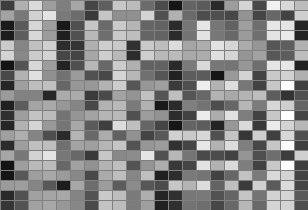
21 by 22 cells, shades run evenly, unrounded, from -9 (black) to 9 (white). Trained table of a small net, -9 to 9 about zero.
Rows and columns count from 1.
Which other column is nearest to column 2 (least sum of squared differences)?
6
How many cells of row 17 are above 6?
3
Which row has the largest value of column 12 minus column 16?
8
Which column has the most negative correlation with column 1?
20
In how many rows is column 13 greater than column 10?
7
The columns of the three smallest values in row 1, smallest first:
13, 16, 1
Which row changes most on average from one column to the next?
14
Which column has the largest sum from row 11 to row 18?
21
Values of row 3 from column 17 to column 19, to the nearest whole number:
-2 2 -1
